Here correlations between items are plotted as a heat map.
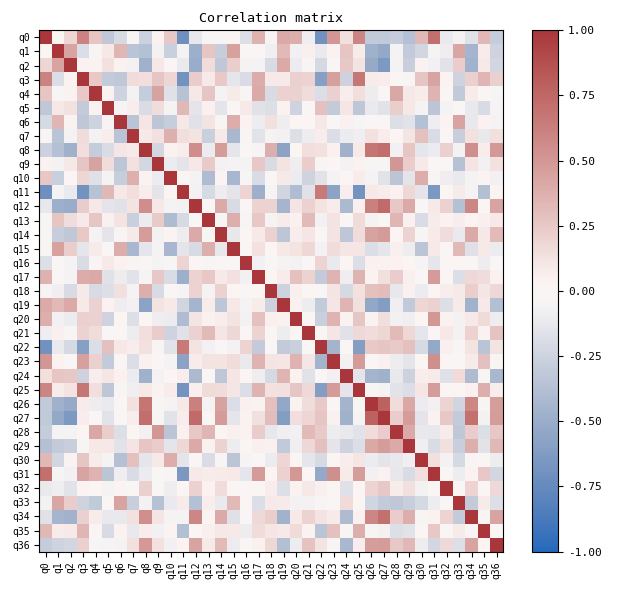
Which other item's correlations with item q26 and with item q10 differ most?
q27
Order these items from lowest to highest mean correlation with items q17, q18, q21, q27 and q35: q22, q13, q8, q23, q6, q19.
q19, q22, q6, q13, q23, q8
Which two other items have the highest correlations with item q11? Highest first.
q22, q5
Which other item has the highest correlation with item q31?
q0
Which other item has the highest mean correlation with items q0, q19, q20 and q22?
q31
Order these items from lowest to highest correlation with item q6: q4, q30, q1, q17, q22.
q30, q4, q17, q22, q1
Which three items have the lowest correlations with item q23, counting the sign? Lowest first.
q11, q22, q5
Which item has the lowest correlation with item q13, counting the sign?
q10
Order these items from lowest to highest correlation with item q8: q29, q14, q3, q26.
q3, q29, q14, q26
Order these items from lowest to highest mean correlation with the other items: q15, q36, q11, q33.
q11, q33, q15, q36
